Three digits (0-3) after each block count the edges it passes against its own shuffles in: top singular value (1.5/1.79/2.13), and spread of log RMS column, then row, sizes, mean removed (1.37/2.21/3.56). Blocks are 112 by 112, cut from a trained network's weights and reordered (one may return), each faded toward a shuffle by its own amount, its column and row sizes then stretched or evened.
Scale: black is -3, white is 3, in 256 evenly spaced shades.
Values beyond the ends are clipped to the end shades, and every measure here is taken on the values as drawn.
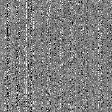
1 3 0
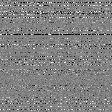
2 0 3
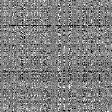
3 3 1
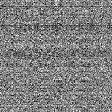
2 1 0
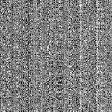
2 2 1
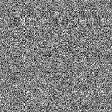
3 1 1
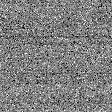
0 0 0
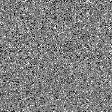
1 1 2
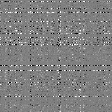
1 2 3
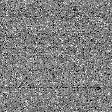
0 1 0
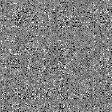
0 2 2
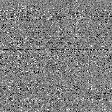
0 1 2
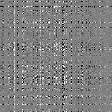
3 3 3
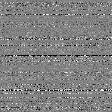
2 0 3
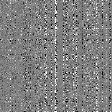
1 3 2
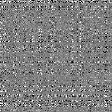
3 2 3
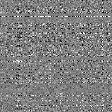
2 2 3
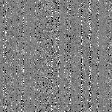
0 3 0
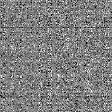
1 2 0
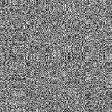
3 2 0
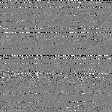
2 1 3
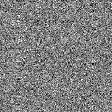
2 1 0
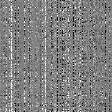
3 3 2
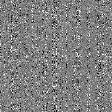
0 3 1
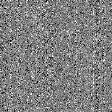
0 2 0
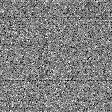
0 0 0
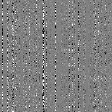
2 3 1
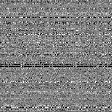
3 1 3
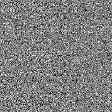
2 1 2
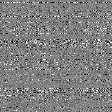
0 1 3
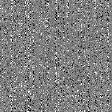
0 3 1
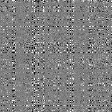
3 3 3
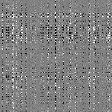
3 3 3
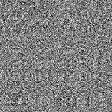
2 0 1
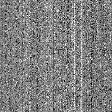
2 2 0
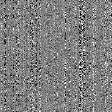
1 3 1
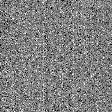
0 1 0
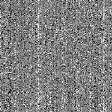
1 2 1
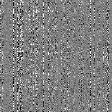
2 3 1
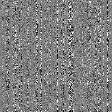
0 3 1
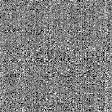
1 1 2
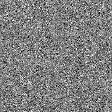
0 1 0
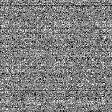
2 1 0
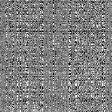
3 3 0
